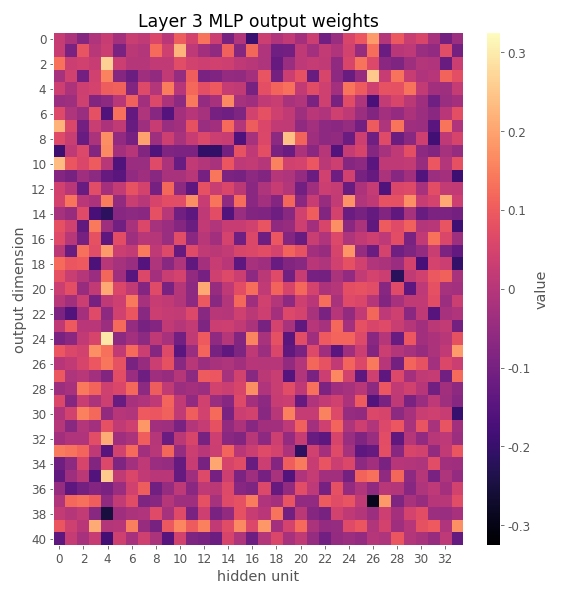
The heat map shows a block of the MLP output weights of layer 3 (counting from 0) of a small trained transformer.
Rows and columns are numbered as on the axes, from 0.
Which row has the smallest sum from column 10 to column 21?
9
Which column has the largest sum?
4
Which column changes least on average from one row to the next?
30
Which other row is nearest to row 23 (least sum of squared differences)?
16
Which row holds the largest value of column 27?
37
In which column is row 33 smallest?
20
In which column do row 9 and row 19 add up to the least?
12
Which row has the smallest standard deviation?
21
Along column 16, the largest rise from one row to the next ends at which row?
1
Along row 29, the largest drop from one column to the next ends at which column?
26
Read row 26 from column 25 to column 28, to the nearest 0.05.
0.05 0.15 0 -0.1
